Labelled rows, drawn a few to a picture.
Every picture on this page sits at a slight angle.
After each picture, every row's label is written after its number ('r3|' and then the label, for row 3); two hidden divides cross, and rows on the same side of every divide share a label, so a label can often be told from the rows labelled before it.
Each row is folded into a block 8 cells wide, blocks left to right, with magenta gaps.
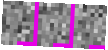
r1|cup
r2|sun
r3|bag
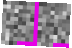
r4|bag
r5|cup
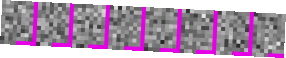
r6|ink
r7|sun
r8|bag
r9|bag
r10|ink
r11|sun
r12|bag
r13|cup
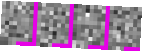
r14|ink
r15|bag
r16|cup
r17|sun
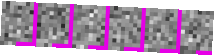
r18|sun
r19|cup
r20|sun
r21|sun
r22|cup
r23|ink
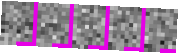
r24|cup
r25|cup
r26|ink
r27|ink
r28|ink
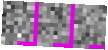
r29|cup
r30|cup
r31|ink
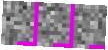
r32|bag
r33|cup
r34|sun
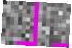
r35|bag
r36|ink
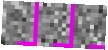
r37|ink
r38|sun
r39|sun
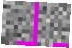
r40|ink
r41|sun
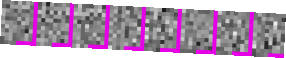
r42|ink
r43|bag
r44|bag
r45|bag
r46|ink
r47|ink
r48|ink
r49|ink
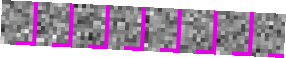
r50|cup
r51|cup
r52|bag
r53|bag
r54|cup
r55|ink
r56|cup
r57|sun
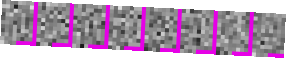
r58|cup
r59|sun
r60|bag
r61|sun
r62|ink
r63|bag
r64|ink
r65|cup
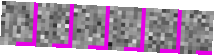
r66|cup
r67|bag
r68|cup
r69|ink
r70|ink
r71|bag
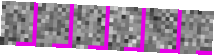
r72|ink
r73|sun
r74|sun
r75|ink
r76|sun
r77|bag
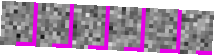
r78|ink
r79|sun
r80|cup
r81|cup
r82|bag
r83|sun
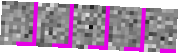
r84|cup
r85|ink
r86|bag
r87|cup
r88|cup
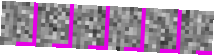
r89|ink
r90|sun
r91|sun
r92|bag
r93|ink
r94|sun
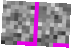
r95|ink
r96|ink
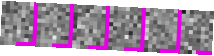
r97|sun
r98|cup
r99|cup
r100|sun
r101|ink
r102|bag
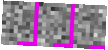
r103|cup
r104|cup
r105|bag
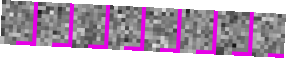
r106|cup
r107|cup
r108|ink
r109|bag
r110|sun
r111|sun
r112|ink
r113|ink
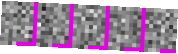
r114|bag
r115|ink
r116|bag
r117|sun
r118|sun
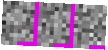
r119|cup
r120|sun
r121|sun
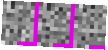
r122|bag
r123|bag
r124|bag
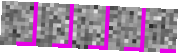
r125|ink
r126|ink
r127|ink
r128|cup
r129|bag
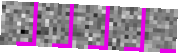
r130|ink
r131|cup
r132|cup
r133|bag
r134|cup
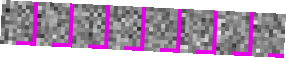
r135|sun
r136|cup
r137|bag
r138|sun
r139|cup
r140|cup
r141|ink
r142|bag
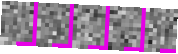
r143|cup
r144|ink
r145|cup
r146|ink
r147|sun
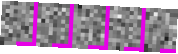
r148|ink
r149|bag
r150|sun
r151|bag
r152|ink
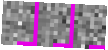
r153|sun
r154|sun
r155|sun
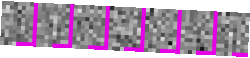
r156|bag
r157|sun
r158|bag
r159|bag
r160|sun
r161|bag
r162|bag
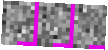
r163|cup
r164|ink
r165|sun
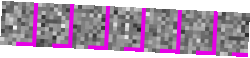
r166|cup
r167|ink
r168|sun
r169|sun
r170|bag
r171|sun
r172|sun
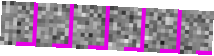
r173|bag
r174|ink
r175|bag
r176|cup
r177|ink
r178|sun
